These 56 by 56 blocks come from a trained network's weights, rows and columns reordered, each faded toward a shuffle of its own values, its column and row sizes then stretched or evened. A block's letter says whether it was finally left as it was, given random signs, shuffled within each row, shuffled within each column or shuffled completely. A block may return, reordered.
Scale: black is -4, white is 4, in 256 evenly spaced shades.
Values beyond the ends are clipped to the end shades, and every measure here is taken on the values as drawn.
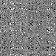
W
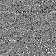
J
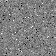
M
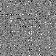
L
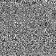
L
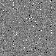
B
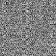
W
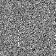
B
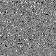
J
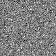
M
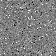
M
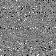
J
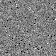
M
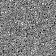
M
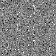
B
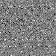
J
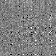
W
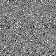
J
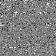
J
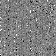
B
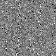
B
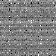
W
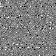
J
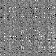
W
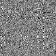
L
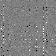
L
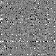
W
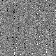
B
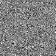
L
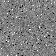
M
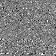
J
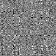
W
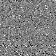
J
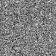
B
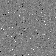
M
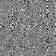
L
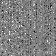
B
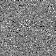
J
